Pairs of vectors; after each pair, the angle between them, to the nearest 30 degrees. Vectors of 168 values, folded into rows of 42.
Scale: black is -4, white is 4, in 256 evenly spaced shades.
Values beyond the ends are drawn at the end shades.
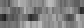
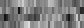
30 degrees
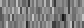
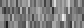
150 degrees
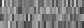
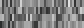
150 degrees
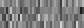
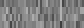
150 degrees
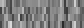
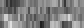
60 degrees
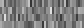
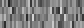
60 degrees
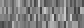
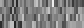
90 degrees
